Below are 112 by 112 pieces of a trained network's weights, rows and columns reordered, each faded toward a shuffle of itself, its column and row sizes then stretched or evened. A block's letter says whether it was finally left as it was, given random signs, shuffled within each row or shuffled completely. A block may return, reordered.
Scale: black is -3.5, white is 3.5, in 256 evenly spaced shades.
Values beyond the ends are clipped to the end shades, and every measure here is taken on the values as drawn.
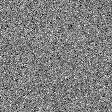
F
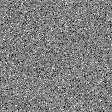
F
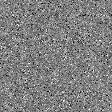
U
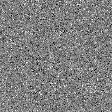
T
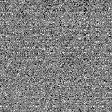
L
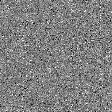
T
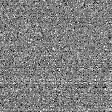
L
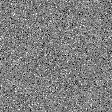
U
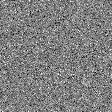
U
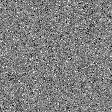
F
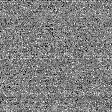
U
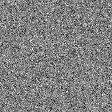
T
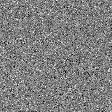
U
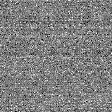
L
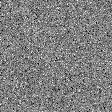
F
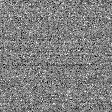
U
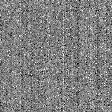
L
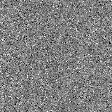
T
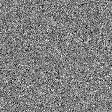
U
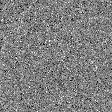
F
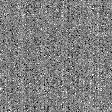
L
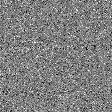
U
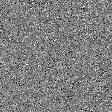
U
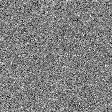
U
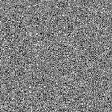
L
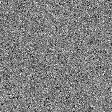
U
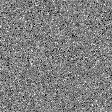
U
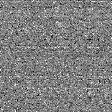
L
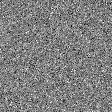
F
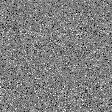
U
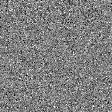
T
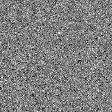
L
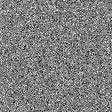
F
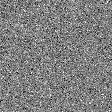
F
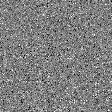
T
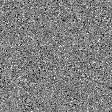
U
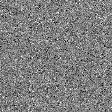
T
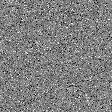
F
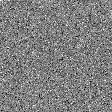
F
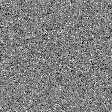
U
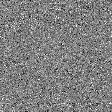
U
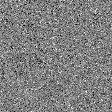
U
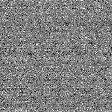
L
